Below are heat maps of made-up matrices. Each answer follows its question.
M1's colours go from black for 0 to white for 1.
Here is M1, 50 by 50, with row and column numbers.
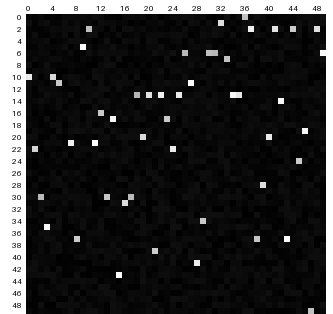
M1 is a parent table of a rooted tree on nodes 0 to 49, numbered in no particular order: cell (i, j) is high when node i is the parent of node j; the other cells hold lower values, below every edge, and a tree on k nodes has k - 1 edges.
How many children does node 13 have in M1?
6
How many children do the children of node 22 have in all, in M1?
2
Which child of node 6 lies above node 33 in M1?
30
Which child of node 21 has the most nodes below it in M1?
11
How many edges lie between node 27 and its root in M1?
8
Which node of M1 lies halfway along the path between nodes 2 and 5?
39
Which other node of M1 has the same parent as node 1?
24
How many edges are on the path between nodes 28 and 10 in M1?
3
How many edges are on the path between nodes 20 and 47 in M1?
5
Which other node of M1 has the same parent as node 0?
4
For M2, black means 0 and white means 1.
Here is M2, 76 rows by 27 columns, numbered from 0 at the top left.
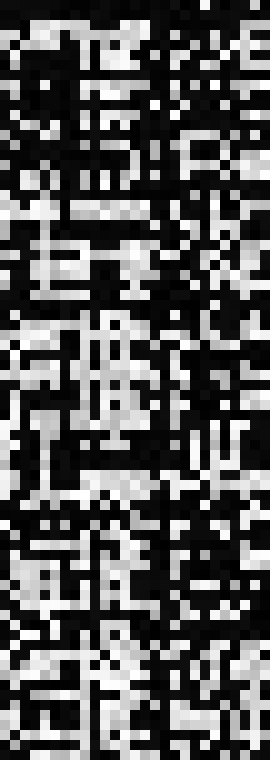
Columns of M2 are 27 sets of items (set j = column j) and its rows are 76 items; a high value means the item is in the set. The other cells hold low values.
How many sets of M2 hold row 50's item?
8
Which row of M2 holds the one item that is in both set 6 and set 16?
65
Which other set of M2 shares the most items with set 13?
24
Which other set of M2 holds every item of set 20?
25
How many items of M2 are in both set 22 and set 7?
6
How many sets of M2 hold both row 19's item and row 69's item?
1
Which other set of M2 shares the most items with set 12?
8
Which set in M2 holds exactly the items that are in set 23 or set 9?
0
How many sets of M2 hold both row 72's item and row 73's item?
8
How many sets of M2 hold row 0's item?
2
